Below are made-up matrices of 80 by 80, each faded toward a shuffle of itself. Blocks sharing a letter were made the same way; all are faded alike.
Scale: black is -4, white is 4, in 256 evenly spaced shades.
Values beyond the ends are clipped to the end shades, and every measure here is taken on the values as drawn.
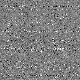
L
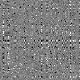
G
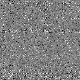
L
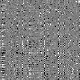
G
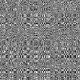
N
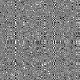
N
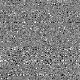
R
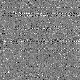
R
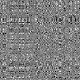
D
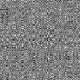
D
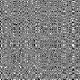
N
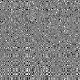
N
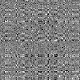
N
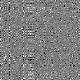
G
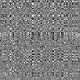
N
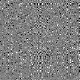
G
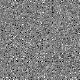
L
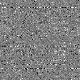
R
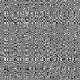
N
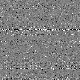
R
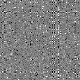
G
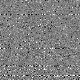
R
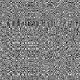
D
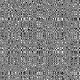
N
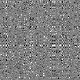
G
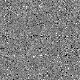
L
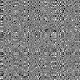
N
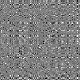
N
